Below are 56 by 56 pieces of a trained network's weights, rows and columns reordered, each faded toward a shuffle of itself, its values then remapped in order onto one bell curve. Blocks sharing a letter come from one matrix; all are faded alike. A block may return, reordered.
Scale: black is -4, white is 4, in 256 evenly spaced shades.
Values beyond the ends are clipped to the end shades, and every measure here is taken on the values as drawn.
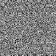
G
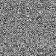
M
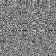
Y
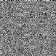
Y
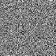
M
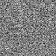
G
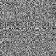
Y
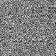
G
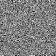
G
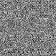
G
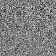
G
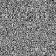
Y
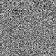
Y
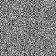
M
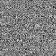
G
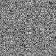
G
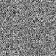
M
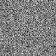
G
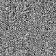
M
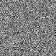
G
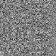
M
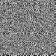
Y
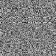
Y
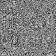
M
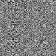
M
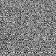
Y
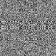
Y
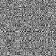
Y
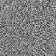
Y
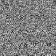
G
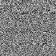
G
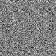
G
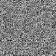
Y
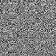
G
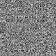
G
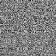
G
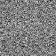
G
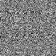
G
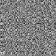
M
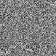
G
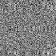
Y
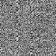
M
